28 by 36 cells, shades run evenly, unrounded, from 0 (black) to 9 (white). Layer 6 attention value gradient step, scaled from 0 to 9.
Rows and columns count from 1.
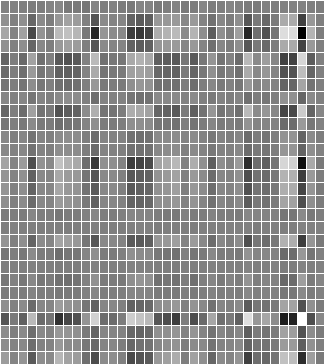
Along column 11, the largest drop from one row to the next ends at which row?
26
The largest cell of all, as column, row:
34, 25
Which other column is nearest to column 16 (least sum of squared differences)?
17
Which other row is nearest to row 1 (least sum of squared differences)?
18
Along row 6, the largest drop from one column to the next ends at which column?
35
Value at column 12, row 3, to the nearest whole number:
5
